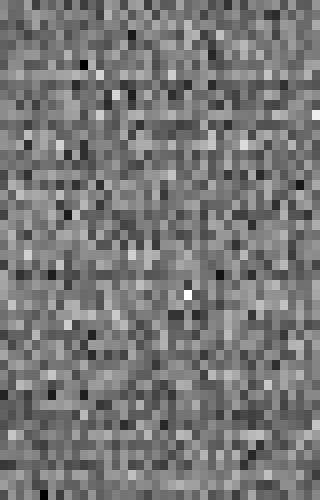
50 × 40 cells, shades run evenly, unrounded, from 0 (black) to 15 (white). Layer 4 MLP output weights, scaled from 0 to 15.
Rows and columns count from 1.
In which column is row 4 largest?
28
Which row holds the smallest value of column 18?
13
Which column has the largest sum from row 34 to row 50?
29
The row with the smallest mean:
9
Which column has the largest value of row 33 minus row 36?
16
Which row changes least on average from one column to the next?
49
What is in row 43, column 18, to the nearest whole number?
10
